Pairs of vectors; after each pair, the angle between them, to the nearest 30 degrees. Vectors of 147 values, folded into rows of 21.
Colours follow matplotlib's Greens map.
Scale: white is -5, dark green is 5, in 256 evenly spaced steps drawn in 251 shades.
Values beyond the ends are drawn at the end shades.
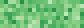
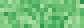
60 degrees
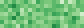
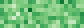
150 degrees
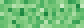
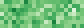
60 degrees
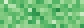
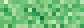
30 degrees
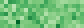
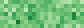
30 degrees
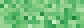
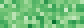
150 degrees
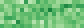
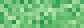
150 degrees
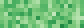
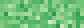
150 degrees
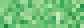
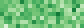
150 degrees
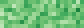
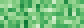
90 degrees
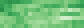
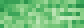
30 degrees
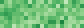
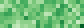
60 degrees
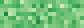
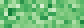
150 degrees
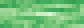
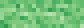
60 degrees
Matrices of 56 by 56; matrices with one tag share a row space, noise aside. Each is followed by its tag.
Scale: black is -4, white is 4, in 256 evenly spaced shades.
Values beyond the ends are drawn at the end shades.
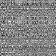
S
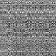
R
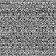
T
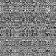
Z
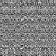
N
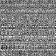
S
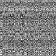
N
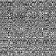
R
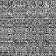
R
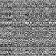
R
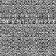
T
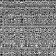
N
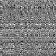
N
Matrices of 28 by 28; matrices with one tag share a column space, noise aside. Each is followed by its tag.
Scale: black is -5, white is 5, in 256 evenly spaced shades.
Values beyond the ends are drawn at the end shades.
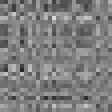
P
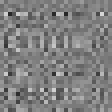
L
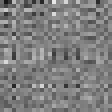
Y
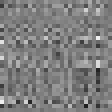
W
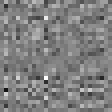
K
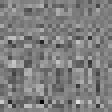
W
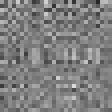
Y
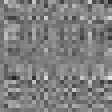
K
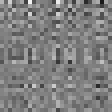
Y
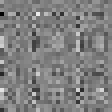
L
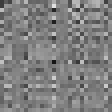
Y
